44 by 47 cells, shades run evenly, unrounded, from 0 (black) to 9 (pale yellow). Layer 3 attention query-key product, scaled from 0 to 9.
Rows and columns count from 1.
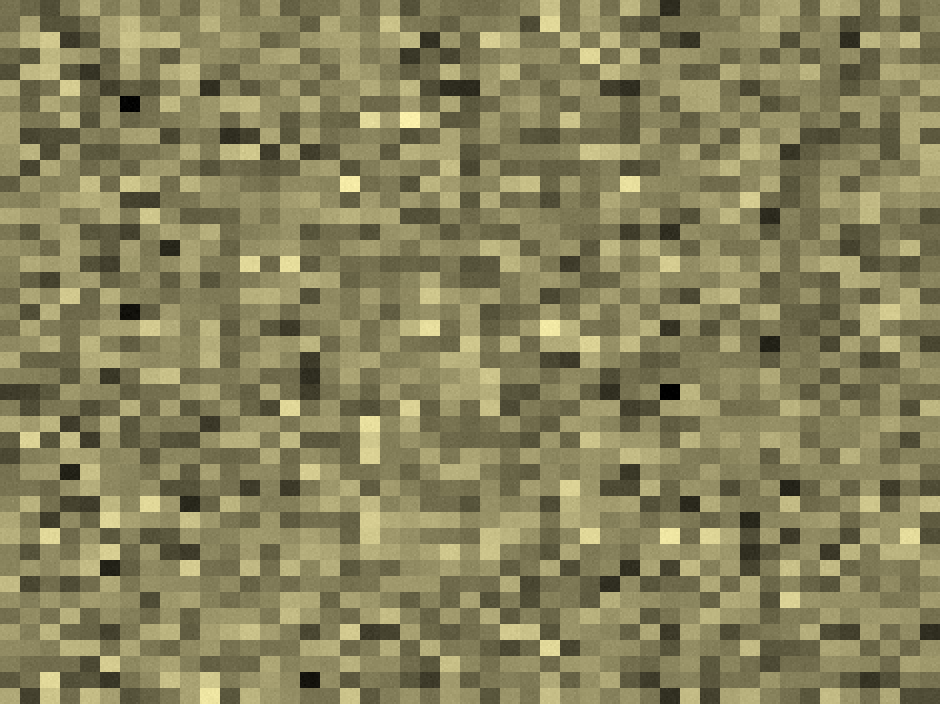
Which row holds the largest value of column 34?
34
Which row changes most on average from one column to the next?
44
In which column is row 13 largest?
38
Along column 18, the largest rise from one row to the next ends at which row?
12
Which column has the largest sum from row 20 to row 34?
30
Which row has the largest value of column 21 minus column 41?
8
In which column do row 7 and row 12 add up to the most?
18
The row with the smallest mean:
9
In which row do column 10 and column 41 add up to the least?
32
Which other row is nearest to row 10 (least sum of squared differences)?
28
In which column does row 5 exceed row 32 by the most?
10
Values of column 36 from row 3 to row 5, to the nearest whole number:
5 5 4
